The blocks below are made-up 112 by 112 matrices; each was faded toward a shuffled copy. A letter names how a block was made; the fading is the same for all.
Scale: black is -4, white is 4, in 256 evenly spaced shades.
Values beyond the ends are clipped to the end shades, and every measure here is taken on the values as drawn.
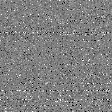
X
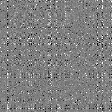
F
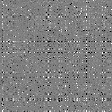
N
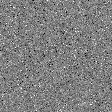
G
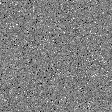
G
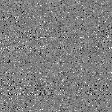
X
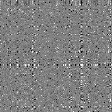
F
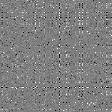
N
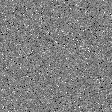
G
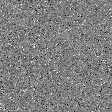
G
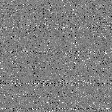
X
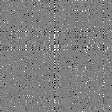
F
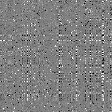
F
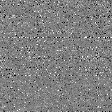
X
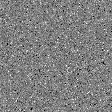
G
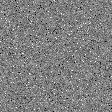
G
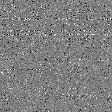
X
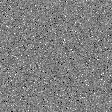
G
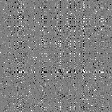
N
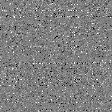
X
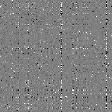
N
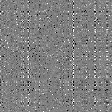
F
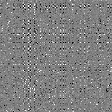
F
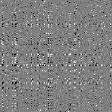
N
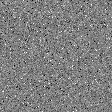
G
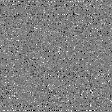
X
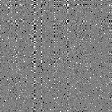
N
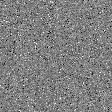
G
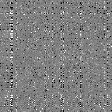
F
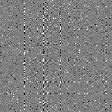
F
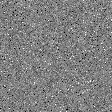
G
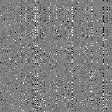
F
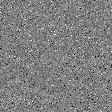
G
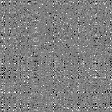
F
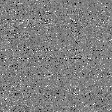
X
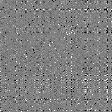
N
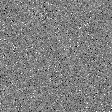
G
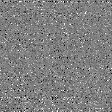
X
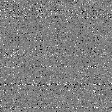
X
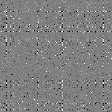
N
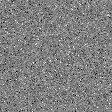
G
